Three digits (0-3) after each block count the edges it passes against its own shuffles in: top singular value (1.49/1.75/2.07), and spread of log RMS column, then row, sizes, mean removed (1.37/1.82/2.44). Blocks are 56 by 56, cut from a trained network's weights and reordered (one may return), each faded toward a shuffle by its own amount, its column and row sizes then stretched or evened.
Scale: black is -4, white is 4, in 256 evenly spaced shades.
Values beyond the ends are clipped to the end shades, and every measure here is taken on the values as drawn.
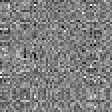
3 1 1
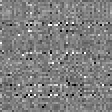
2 1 2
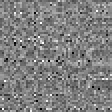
2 0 1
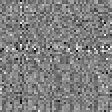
2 1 1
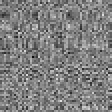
3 1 2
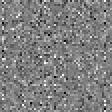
0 2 0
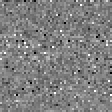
0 0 2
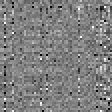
2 3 0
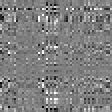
3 3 3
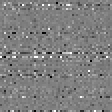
1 0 3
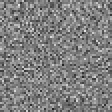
2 0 0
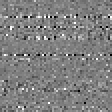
2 0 3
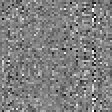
1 3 0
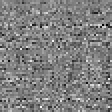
2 0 3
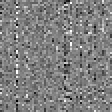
2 3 0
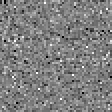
0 0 0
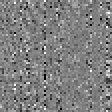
1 3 0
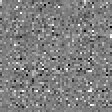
0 2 2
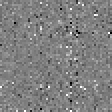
0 2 1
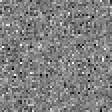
0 1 1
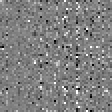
1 3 1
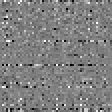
1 1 3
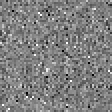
1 0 0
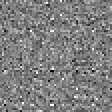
2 1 1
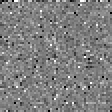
0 0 1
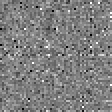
1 0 1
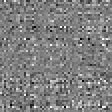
2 2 3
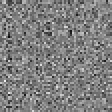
2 1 1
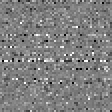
1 0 3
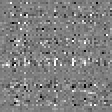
2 2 3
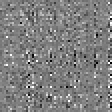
2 3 2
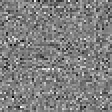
1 0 2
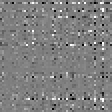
2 3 3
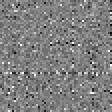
1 1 1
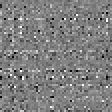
2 2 3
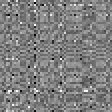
3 2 1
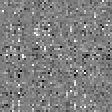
0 2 2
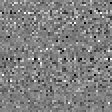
2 0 3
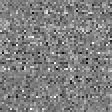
0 0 3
